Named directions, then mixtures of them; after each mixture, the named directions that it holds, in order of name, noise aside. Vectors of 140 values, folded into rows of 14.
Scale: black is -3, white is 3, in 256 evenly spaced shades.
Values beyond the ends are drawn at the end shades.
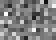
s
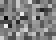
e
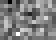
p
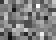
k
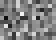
e.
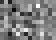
k, p.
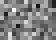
k, s.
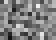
k.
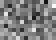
s.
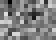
p, s.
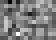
p.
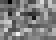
p, s.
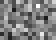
k.
